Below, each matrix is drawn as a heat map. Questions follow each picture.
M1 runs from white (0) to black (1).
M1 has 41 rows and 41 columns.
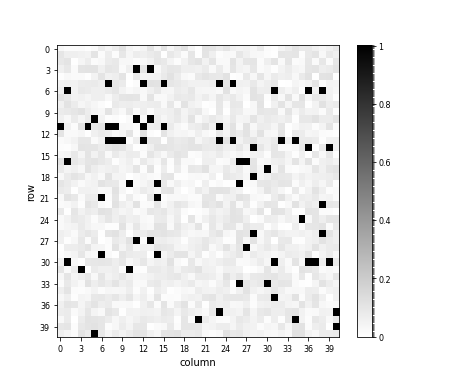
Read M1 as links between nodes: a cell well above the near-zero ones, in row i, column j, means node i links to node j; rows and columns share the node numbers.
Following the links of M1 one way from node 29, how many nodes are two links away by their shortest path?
6
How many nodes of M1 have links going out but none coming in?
9
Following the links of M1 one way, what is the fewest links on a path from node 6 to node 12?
4
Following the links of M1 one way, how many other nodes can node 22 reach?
3
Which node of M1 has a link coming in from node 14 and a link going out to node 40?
node 39
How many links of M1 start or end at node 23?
4
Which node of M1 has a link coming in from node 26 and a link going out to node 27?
node 28
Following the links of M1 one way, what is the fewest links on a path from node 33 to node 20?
3
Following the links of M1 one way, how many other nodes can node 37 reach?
7
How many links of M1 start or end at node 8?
2
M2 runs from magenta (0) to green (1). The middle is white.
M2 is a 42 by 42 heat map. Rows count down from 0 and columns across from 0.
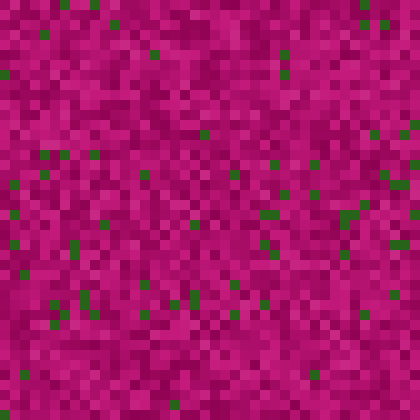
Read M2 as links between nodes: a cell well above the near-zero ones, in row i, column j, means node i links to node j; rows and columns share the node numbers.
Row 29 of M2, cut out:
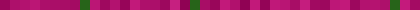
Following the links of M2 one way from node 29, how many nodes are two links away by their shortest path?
2
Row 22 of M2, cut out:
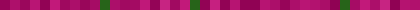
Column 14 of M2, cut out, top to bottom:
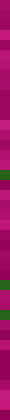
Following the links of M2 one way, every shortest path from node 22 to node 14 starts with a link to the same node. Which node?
node 19
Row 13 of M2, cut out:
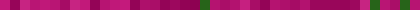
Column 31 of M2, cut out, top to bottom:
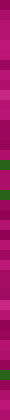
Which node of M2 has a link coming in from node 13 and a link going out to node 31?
node 37
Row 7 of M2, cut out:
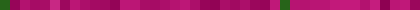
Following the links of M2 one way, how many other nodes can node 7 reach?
7
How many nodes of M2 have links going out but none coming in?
12
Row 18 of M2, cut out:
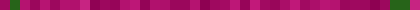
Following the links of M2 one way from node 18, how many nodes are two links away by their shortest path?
1
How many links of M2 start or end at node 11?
1
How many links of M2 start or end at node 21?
6
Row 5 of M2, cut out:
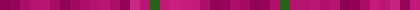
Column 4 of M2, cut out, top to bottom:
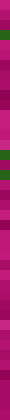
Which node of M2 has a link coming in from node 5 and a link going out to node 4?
node 15
